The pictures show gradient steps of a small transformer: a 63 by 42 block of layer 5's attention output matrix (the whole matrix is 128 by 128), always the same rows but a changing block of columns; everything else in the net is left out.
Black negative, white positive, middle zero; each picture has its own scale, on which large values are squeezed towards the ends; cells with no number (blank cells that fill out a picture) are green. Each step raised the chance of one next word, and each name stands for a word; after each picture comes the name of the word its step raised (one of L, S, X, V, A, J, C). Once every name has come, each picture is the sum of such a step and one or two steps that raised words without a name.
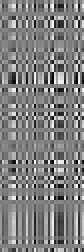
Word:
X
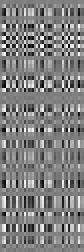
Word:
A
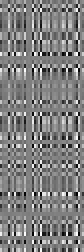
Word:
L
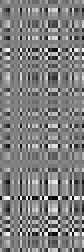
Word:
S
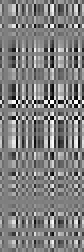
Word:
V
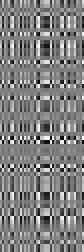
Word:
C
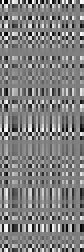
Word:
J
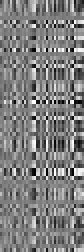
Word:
V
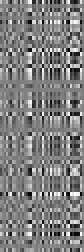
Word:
L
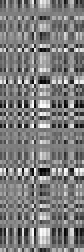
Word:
X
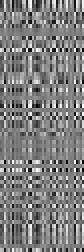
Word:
X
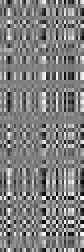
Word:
S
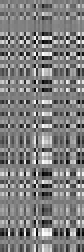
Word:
L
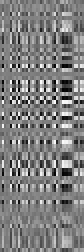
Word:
V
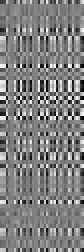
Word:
V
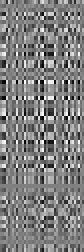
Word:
C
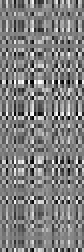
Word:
X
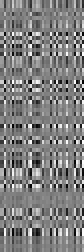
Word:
C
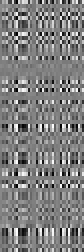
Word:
J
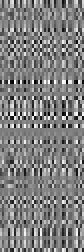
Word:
X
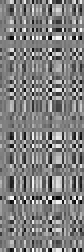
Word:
S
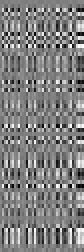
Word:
A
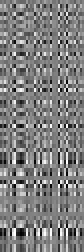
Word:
L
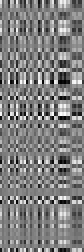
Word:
X
